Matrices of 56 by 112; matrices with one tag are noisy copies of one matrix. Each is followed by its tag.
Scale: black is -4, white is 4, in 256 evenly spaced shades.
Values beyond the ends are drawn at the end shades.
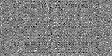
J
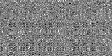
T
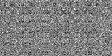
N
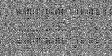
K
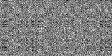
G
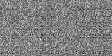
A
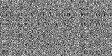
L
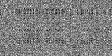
K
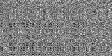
T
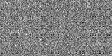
A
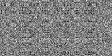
N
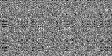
G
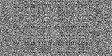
J
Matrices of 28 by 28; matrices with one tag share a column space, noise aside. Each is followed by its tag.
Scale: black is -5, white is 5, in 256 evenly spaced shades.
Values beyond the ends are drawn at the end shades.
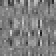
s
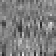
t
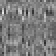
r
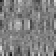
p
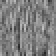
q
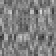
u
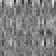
s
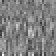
t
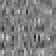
u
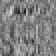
r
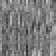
q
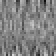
p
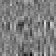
t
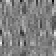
s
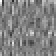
s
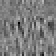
t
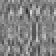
r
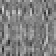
r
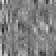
q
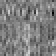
r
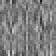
q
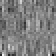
p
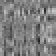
r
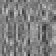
r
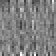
p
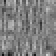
p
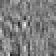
t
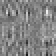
r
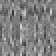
r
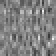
u
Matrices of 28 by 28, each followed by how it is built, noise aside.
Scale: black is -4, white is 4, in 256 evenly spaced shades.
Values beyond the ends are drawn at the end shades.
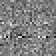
uneven rows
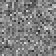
noise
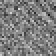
Toeplitz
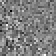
lower triangular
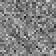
Toeplitz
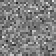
noise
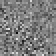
lower triangular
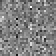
uneven columns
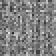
blocks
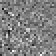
lower triangular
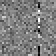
uneven columns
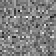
uneven rows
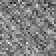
Toeplitz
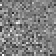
lower triangular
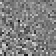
lower triangular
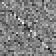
diagonal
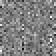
uneven columns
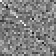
diagonal
